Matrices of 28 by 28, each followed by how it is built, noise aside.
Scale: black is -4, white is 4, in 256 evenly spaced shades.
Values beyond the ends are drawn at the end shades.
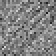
Hankel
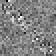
banded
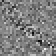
banded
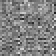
low rank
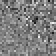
upper triangular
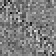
banded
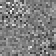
block diagonal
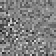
lower triangular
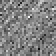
Hankel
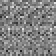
repeating columns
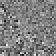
lower triangular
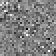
block diagonal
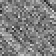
Toeplitz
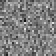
repeating columns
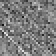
Toeplitz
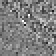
upper triangular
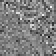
upper triangular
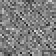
Toeplitz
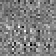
low rank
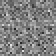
repeating columns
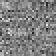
low rank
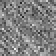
Toeplitz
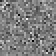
block diagonal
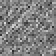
Hankel
